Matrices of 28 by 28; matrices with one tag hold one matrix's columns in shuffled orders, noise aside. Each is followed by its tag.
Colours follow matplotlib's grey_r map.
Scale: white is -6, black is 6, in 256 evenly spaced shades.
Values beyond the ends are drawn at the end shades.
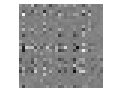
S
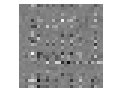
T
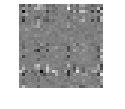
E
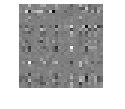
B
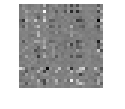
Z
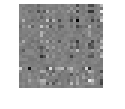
Z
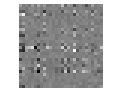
S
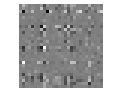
B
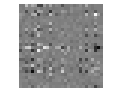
S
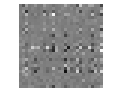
S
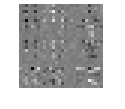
Z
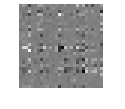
S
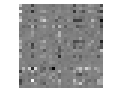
Z
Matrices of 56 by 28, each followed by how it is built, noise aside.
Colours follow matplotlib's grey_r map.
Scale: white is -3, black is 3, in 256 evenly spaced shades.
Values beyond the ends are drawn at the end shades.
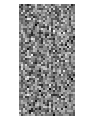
repeating rows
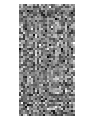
blocks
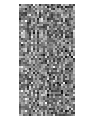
blocks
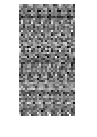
repeating columns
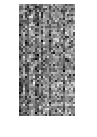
blocks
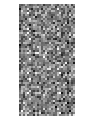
repeating rows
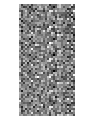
repeating rows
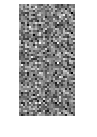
repeating rows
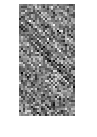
Toeplitz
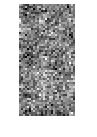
smooth
